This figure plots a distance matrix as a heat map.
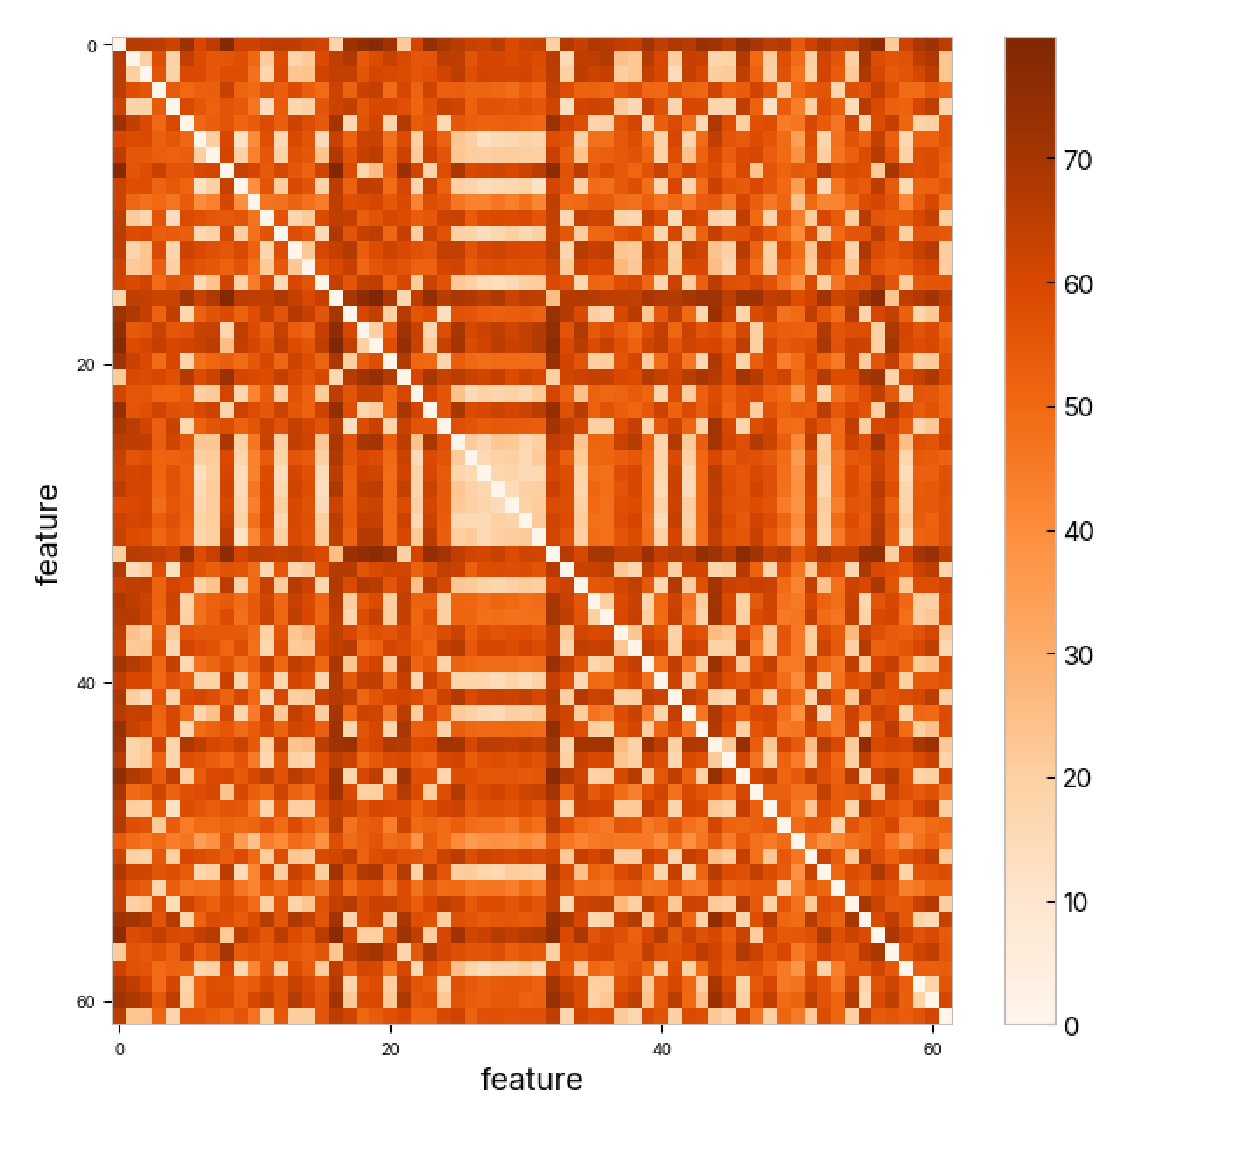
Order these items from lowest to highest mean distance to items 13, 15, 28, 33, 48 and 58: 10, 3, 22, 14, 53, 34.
22, 14, 34, 10, 53, 3
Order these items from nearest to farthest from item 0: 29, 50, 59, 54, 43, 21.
21, 50, 29, 54, 59, 43
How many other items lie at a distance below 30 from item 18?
5
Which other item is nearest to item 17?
24
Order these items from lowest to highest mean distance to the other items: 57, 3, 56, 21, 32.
3, 57, 56, 21, 32
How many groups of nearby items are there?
7
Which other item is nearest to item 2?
41
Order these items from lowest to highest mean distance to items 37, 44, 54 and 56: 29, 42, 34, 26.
26, 29, 42, 34
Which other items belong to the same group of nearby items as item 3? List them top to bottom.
49, 53
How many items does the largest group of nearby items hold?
18
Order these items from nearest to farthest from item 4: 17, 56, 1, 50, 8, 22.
1, 50, 22, 8, 56, 17
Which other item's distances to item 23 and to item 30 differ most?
25
